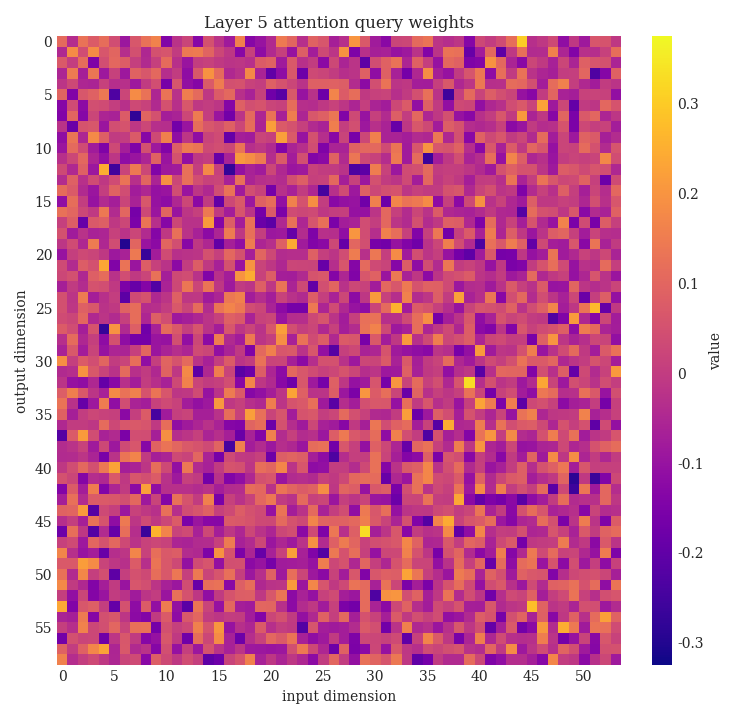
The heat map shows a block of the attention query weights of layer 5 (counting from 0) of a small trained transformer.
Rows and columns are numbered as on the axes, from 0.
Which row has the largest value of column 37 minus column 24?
19
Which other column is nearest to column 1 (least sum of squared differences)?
53
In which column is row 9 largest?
21
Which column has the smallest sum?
25
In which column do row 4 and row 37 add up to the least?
35
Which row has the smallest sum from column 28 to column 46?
43
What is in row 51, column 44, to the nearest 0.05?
-0.1
